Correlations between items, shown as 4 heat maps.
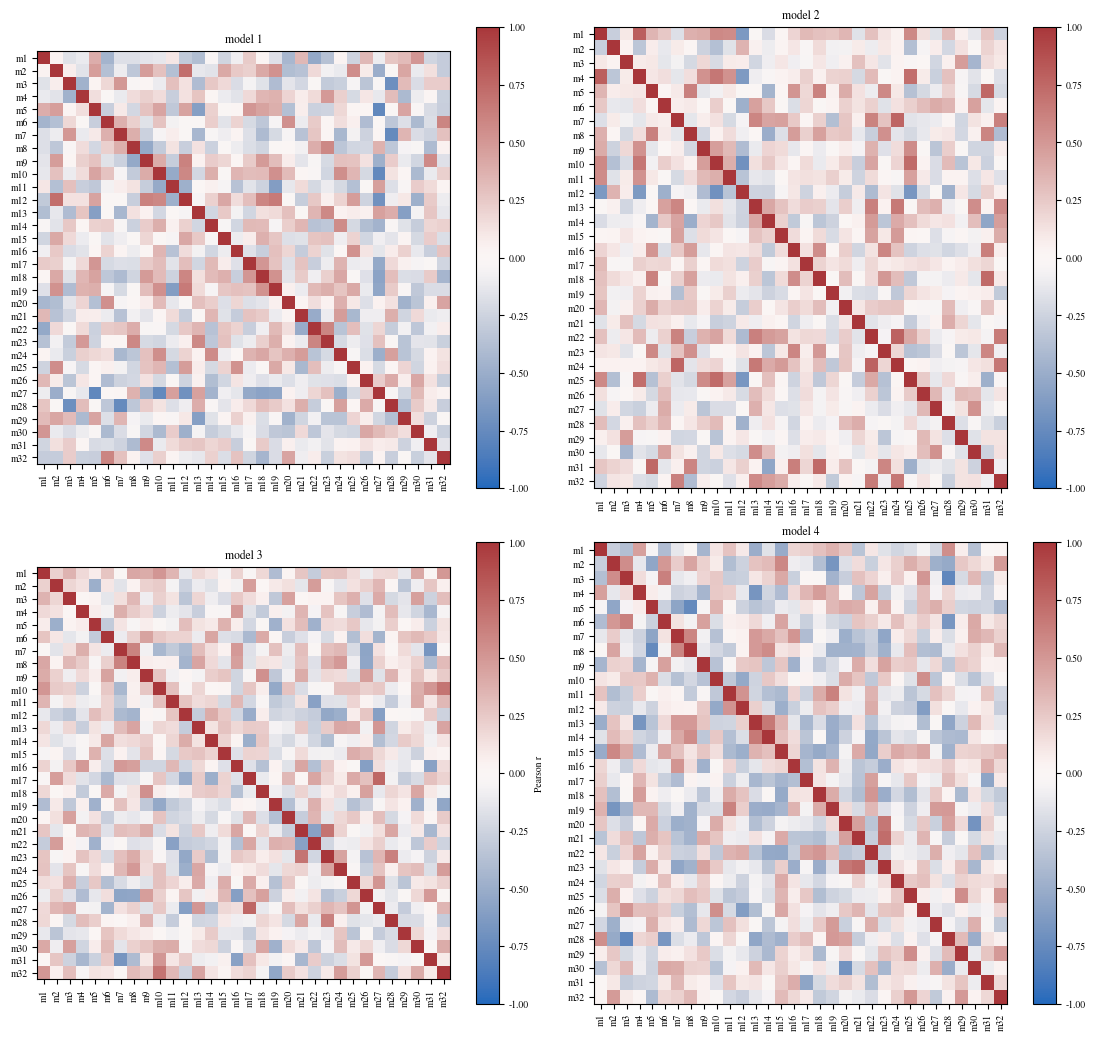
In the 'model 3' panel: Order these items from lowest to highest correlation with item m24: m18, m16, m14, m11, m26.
m26, m11, m14, m16, m18
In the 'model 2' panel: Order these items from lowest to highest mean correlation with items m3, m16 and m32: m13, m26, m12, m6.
m6, m26, m12, m13
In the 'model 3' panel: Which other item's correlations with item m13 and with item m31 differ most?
m7
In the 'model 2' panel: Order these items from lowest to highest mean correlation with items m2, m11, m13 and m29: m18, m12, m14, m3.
m12, m14, m3, m18
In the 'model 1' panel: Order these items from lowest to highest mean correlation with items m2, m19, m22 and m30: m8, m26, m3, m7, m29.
m3, m7, m8, m26, m29
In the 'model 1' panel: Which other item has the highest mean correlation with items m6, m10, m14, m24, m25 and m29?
m12
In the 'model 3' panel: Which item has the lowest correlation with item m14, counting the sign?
m17
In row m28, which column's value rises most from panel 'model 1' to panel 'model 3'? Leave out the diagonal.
m7
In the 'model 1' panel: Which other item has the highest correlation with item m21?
m24
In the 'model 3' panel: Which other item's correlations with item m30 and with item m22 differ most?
m11
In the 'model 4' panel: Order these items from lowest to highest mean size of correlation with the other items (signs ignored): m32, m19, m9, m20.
m32, m9, m20, m19
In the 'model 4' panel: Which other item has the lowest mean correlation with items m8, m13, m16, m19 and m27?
m23
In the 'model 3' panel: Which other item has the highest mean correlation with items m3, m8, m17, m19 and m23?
m27
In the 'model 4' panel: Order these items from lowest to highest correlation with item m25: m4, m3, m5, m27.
m5, m4, m27, m3
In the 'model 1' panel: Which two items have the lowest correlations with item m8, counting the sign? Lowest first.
m9, m31
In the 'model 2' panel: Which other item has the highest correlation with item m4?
m1
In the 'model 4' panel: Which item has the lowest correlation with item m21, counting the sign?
m8
